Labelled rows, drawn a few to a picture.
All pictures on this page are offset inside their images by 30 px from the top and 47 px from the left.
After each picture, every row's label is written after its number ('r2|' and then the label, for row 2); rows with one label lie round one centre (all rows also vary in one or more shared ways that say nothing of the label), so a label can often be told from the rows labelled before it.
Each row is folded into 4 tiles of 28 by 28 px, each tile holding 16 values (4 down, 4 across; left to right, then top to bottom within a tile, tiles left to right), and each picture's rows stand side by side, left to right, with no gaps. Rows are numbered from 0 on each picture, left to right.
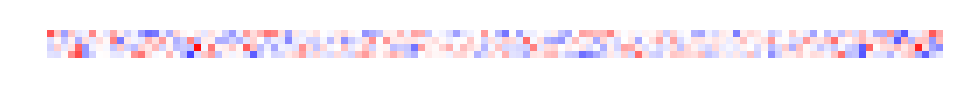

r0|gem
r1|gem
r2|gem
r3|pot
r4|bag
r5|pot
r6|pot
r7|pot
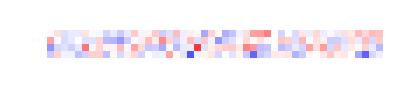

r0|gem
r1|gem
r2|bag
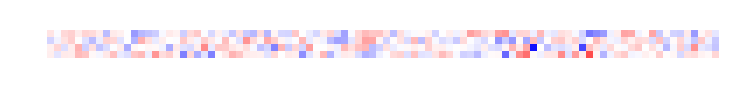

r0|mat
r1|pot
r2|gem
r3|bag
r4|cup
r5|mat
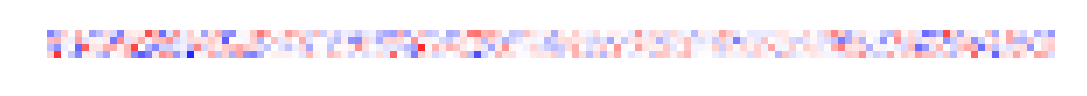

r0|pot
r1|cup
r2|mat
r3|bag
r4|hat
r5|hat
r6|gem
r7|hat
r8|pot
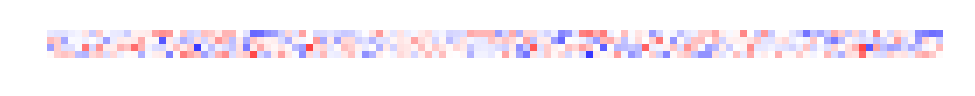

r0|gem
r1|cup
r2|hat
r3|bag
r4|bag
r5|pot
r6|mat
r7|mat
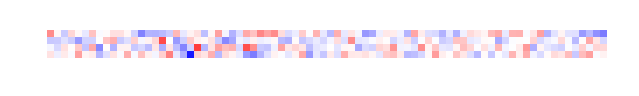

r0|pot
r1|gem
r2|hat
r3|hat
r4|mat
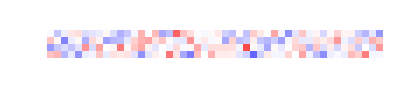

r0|gem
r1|mat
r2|pot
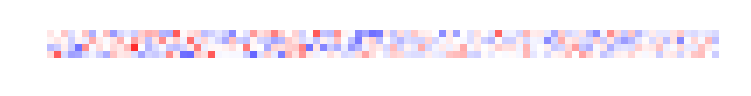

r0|pot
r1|mat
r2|mat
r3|hat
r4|hat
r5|gem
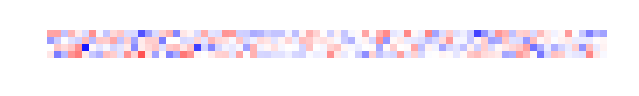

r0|cup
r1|cup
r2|bag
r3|mat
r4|cup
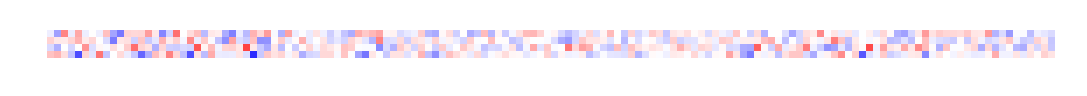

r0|mat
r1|mat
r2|bag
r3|pot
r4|gem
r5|gem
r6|pot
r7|gem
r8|mat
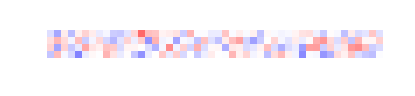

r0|bag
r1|hat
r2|pot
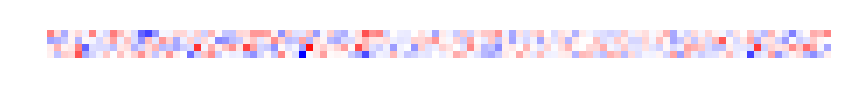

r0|hat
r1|gem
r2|gem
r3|pot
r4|gem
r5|cup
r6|gem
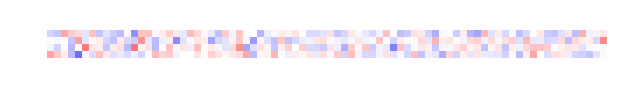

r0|mat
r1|hat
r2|cup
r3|pot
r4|bag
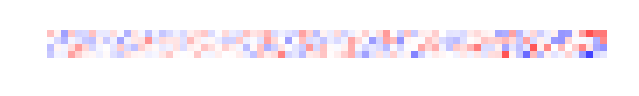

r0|gem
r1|bag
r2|hat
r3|gem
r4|bag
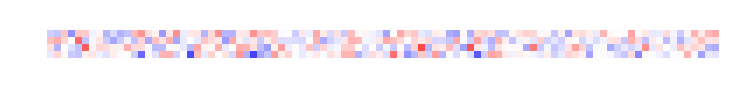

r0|bag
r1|cup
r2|hat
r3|mat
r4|hat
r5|gem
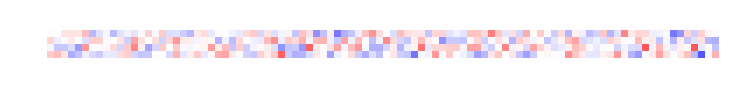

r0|pot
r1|bag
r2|pot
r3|gem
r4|hat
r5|mat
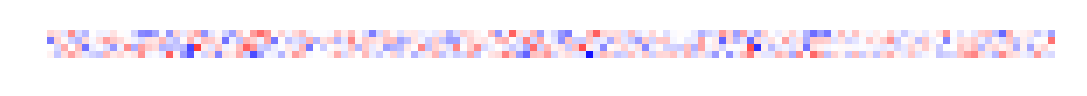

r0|cup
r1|pot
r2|cup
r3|gem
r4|mat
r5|cup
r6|cup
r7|cup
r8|bag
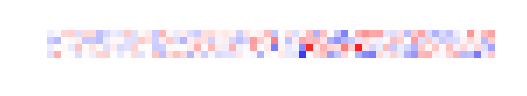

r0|mat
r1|gem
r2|gem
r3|bag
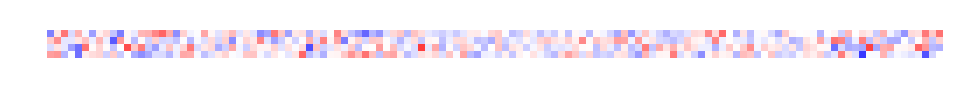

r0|cup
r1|gem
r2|pot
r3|hat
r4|pot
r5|bag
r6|gem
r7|gem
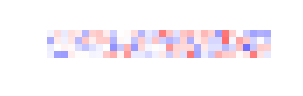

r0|cup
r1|hat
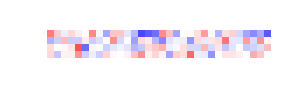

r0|mat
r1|pot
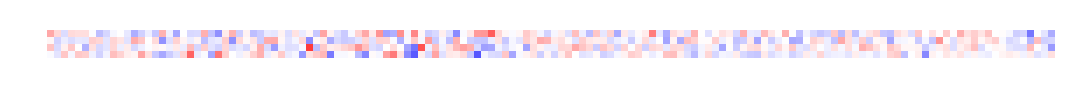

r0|pot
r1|bag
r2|gem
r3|hat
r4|pot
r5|bag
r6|gem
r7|bag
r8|mat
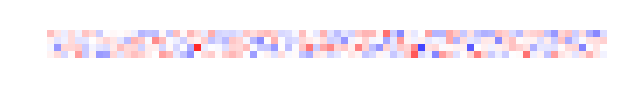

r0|pot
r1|hat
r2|gem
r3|bag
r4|bag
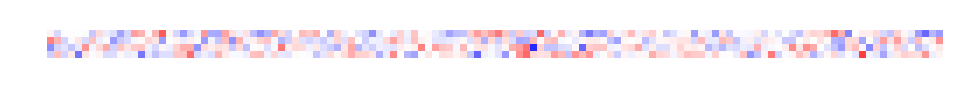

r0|gem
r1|bag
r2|hat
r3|bag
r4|cup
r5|mat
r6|gem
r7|pot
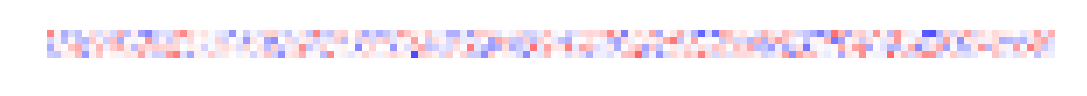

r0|gem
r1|mat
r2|bag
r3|mat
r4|gem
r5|pot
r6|cup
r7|hat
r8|gem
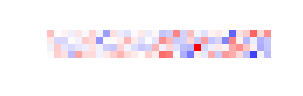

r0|hat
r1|hat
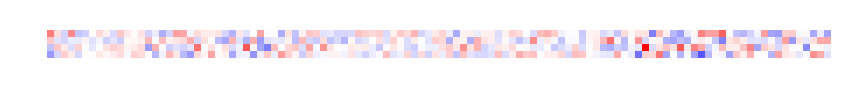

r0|gem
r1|mat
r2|bag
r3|cup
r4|cup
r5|gem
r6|bag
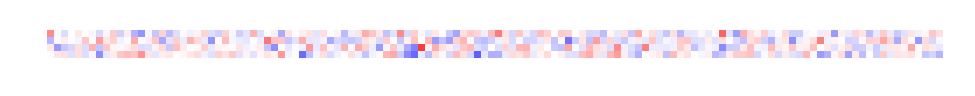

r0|pot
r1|bag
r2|gem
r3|hat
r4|gem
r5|hat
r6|gem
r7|cup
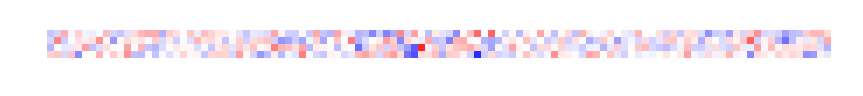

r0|cup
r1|cup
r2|hat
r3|hat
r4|bag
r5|hat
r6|bag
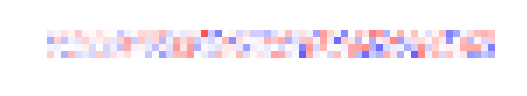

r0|cup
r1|bag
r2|cup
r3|cup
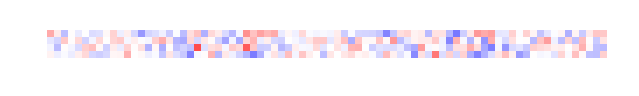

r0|pot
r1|gem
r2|pot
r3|cup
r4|pot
